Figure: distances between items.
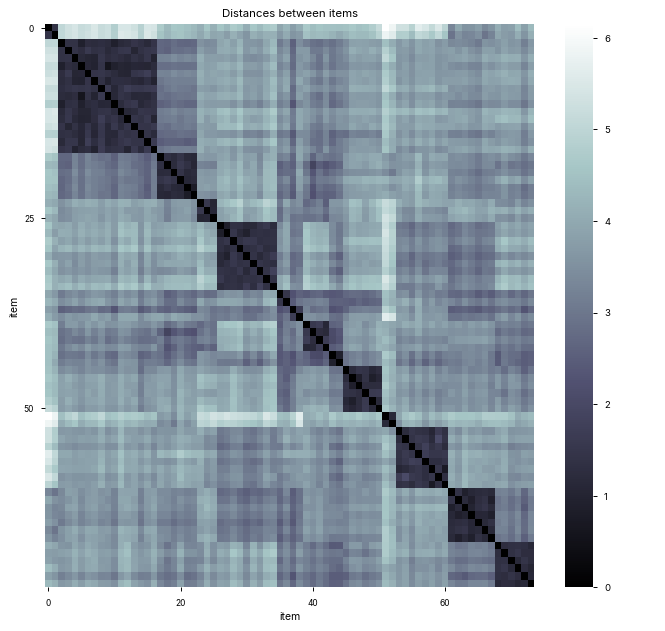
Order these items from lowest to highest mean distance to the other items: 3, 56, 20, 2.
2, 3, 20, 56
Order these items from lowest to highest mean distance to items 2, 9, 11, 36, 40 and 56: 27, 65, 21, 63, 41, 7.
7, 41, 21, 65, 63, 27
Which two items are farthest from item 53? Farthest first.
0, 1
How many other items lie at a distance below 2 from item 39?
3
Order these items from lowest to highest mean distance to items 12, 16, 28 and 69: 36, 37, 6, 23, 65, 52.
6, 37, 65, 36, 23, 52
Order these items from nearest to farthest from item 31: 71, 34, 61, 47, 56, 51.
34, 61, 56, 47, 71, 51
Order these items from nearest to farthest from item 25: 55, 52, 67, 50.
55, 67, 50, 52
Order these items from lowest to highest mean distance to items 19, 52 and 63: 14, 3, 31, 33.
14, 3, 31, 33
